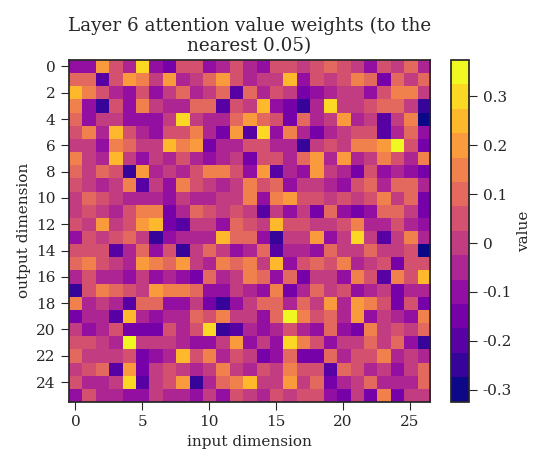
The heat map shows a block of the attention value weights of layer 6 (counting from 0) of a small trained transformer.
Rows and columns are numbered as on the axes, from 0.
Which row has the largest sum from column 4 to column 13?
15
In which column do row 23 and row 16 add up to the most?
26
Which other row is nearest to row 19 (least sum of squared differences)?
23
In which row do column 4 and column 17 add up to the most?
21
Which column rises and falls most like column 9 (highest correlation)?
19
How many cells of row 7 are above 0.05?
7
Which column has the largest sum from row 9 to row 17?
13
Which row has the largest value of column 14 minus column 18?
5
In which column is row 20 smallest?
11
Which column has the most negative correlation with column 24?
17
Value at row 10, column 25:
0.1
